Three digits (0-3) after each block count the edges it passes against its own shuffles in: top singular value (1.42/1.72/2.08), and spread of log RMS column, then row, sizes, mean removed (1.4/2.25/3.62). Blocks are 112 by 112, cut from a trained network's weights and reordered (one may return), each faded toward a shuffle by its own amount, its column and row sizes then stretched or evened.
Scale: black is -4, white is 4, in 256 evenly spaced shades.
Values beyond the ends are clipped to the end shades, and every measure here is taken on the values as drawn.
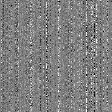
2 3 0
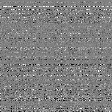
1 1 3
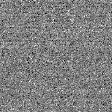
1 1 0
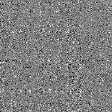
0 2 2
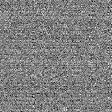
2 1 0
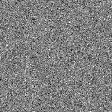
1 1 0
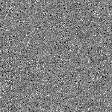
1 1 0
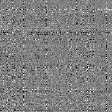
2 2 2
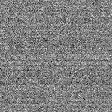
2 0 0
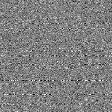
3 0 2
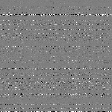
3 1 3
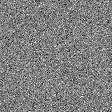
0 0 0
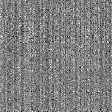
3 0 2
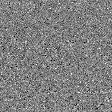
0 0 1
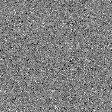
0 1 1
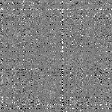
1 2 2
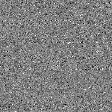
0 0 2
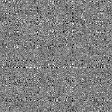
2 2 2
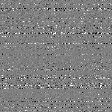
1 1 3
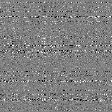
2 1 3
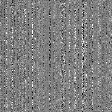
2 3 0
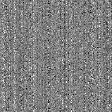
2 2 1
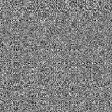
3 1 2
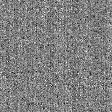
1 0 1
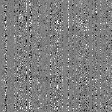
0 3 1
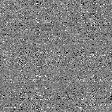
0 1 2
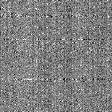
2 0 2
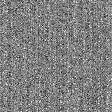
1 0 0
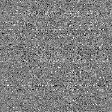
1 1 2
